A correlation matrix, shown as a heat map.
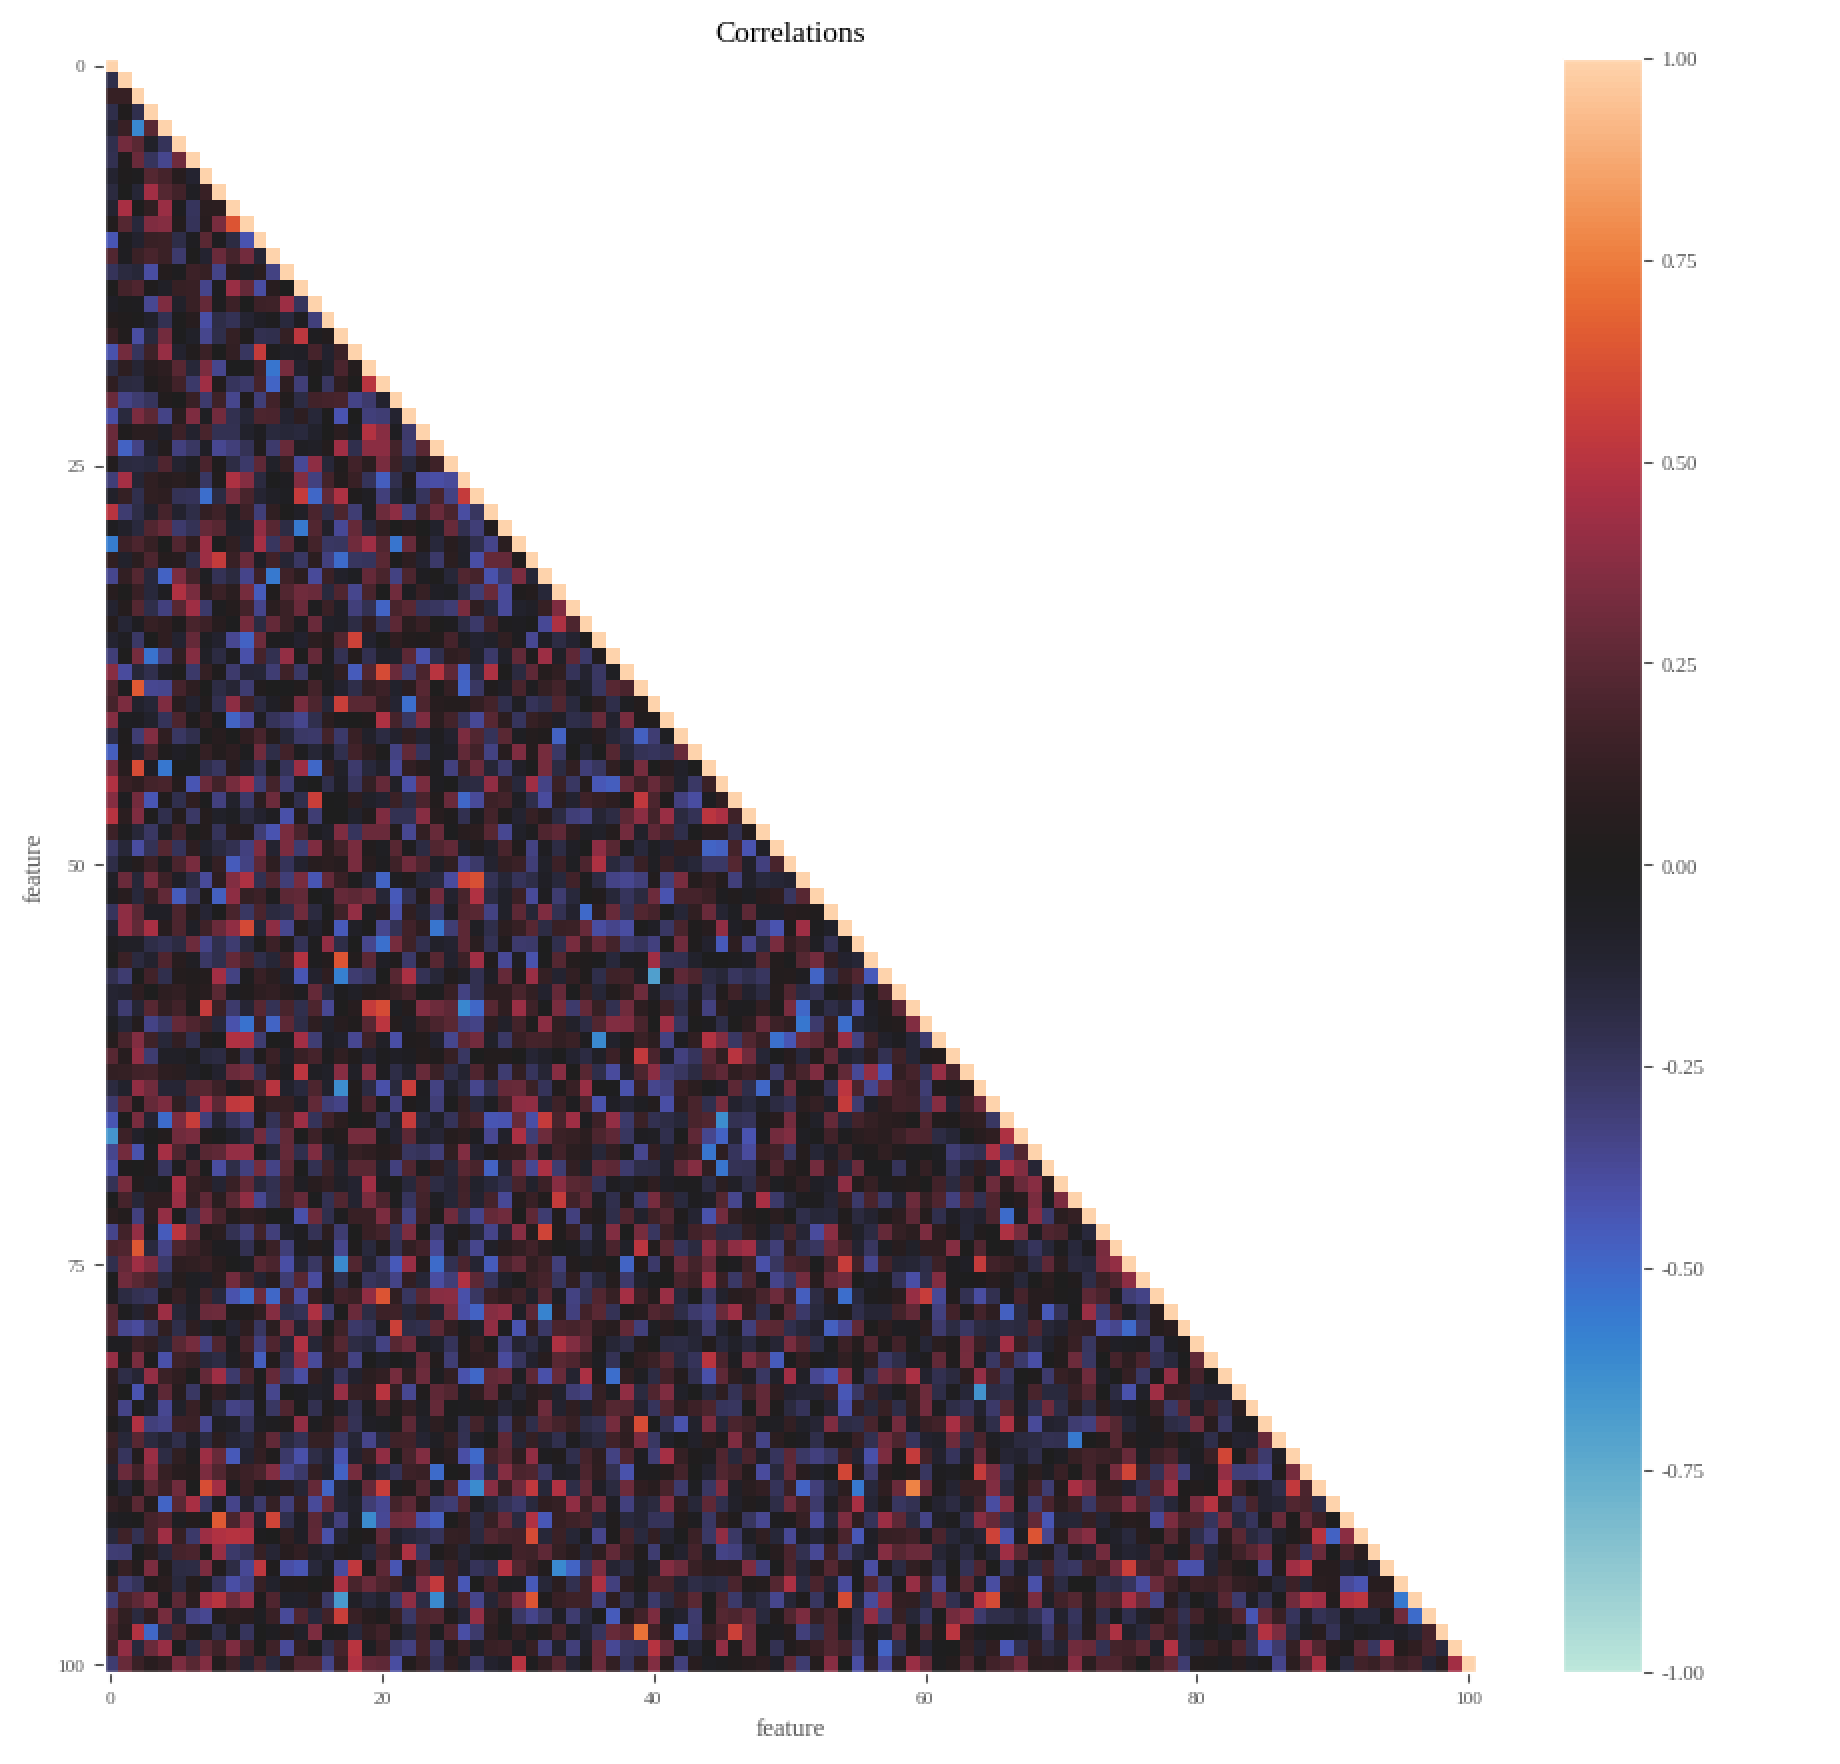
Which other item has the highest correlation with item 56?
17
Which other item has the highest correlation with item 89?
59
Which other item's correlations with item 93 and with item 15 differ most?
46
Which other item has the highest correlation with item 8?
91
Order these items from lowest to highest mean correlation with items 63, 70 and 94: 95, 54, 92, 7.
92, 95, 7, 54
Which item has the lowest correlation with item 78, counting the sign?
32
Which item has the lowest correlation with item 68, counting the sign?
44
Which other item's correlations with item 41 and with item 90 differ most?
20
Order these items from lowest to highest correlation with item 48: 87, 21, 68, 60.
87, 21, 68, 60
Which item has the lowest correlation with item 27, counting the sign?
89
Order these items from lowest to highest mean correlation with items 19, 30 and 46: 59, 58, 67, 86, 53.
86, 53, 58, 67, 59
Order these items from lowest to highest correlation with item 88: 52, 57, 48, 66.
48, 66, 52, 57
